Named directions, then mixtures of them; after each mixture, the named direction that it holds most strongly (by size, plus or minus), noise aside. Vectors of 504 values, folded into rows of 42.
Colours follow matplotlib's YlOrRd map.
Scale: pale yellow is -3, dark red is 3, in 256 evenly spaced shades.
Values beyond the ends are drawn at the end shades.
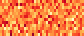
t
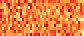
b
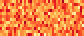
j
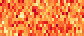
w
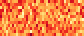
w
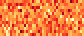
t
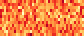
j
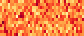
w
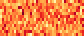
j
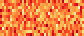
j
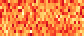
w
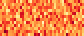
j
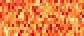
w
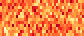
w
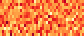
t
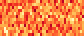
w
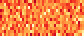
b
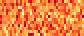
j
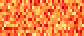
j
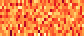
j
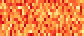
b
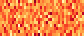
t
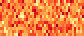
w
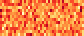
j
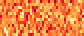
w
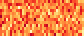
b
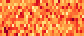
w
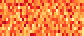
b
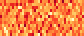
t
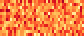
j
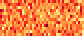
b
